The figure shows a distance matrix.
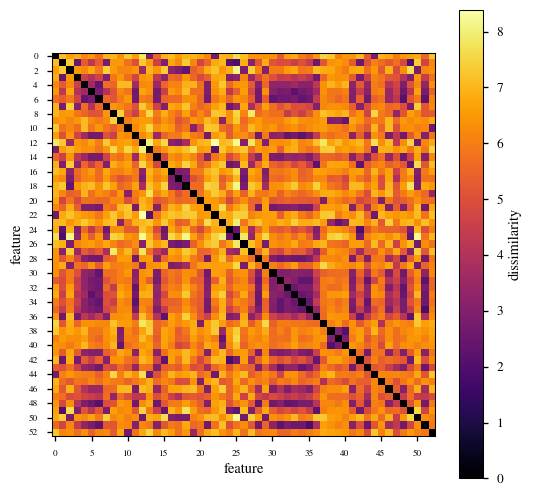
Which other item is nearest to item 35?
51
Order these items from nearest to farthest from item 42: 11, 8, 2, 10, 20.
20, 11, 10, 8, 2
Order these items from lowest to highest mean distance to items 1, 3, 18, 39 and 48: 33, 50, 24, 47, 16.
24, 33, 47, 16, 50
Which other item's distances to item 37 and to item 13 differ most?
22
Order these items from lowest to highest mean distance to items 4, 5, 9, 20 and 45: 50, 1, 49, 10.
1, 49, 10, 50
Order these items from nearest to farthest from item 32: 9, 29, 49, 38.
49, 38, 29, 9
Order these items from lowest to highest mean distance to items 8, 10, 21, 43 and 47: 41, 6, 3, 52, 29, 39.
6, 41, 52, 3, 29, 39
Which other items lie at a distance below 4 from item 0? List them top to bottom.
13, 22, 44
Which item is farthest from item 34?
23
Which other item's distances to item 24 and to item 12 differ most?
25
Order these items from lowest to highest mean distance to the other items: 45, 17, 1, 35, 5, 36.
35, 5, 36, 1, 17, 45
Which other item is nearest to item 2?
18
